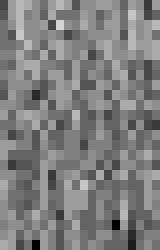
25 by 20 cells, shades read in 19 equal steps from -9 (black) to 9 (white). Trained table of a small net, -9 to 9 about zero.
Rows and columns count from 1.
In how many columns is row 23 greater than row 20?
8
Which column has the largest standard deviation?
17
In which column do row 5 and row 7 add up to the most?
4
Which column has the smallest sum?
15
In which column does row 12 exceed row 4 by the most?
10
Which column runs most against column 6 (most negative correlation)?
7
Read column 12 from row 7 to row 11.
-1 1 -3 1 1
